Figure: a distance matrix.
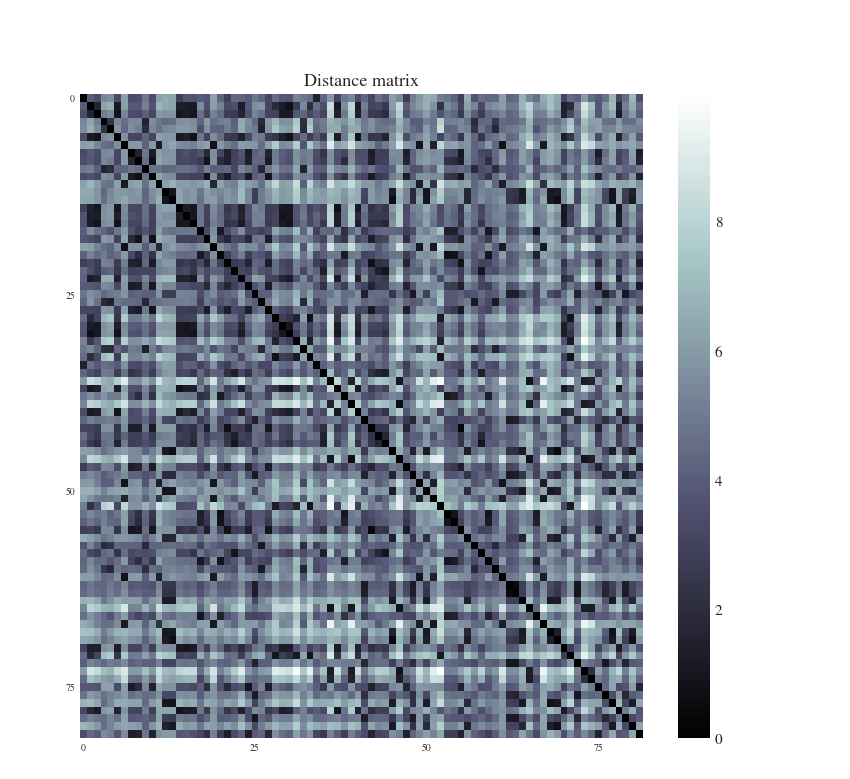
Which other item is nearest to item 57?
26
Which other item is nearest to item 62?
63
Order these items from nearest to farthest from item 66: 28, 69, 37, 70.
69, 70, 37, 28
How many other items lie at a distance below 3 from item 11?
6
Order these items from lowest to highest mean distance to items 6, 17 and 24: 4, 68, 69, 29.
4, 29, 69, 68
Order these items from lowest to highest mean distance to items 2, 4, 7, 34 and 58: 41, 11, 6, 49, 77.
41, 49, 6, 11, 77
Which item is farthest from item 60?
52
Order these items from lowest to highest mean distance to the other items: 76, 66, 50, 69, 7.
7, 66, 76, 69, 50
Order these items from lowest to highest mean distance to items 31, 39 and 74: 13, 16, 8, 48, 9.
8, 48, 16, 9, 13
